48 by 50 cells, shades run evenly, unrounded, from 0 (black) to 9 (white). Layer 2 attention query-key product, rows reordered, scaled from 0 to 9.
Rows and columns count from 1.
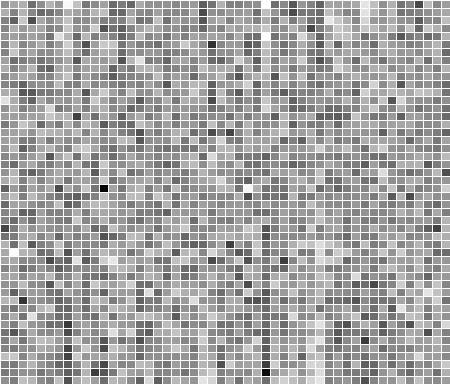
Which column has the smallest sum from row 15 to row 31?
30
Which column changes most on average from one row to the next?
12
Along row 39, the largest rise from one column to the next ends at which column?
45
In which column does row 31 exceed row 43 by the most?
41
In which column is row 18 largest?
25
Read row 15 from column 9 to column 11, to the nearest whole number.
2 6 4
